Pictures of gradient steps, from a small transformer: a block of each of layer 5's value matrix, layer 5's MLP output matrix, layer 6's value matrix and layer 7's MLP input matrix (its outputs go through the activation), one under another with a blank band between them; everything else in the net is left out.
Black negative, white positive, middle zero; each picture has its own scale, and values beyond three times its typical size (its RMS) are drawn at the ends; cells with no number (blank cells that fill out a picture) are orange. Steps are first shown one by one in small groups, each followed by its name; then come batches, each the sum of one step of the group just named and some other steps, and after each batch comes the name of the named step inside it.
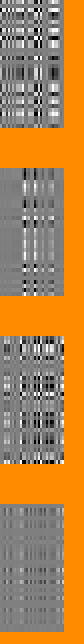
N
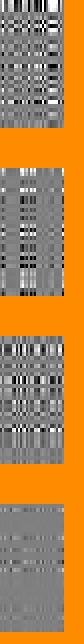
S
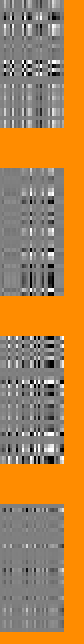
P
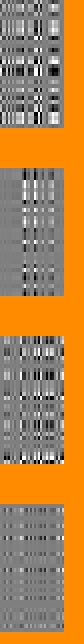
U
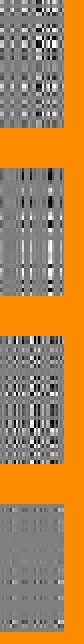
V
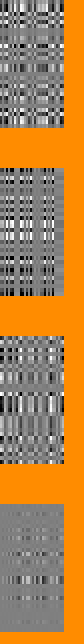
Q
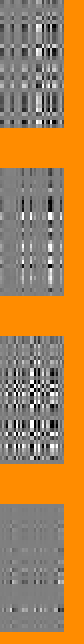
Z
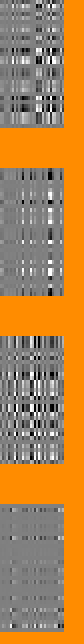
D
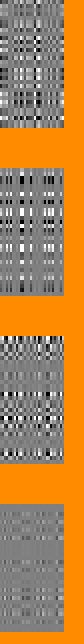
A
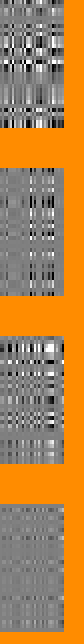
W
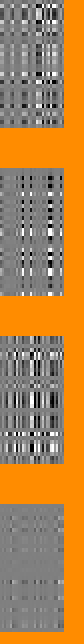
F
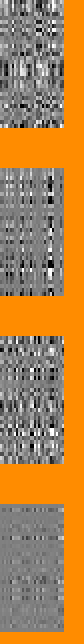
F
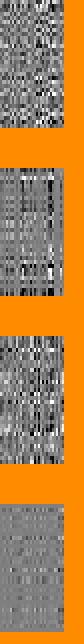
Q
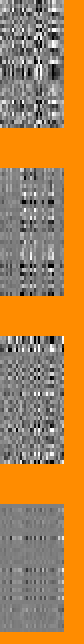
U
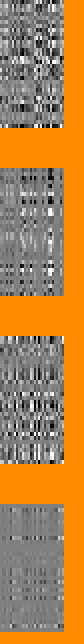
D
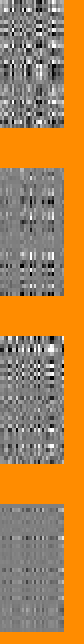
W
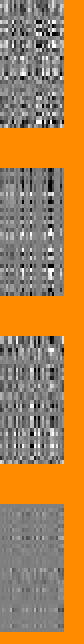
F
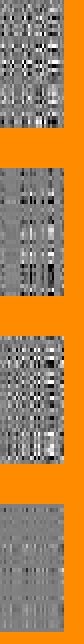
P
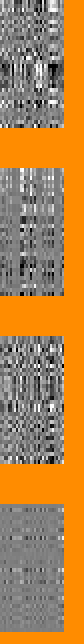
S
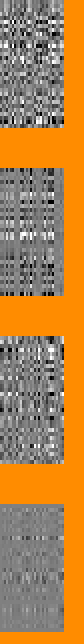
Q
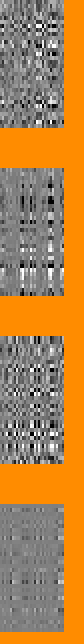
Z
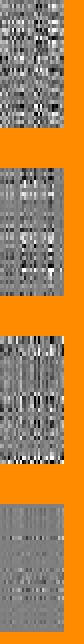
U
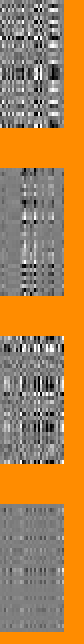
N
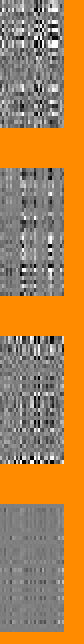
N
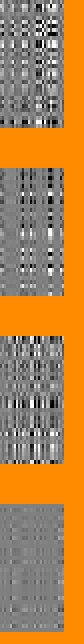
F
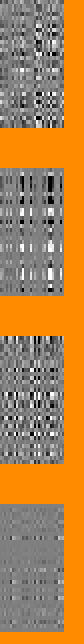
A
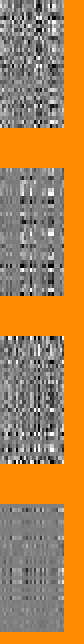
P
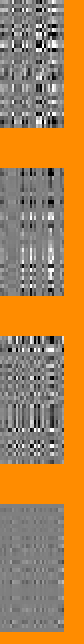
V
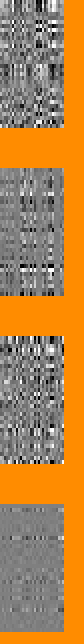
S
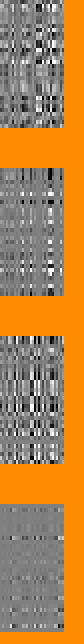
D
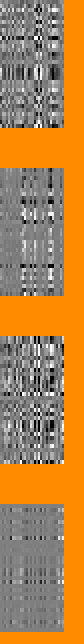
N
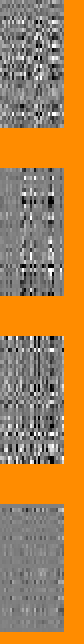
P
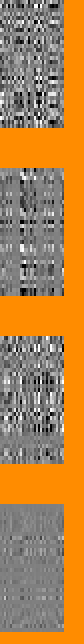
A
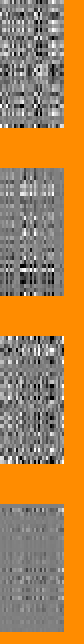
N
